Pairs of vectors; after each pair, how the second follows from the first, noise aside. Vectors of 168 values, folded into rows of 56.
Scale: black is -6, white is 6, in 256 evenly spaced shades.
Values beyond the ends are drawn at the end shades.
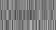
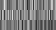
wrapped around, scaled up.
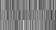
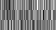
wrapped around, scaled up.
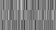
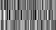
wrapped around, scaled up.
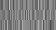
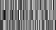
wrapped around, scaled up.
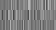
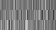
reversed.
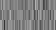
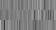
partly zeroed.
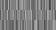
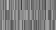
wrapped around, negated.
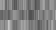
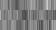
reversed.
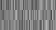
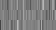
wrapped around, partly zeroed.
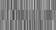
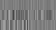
partly zeroed.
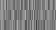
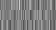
reversed, negated.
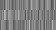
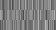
wrapped around, negated.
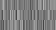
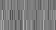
negated, partly zeroed.
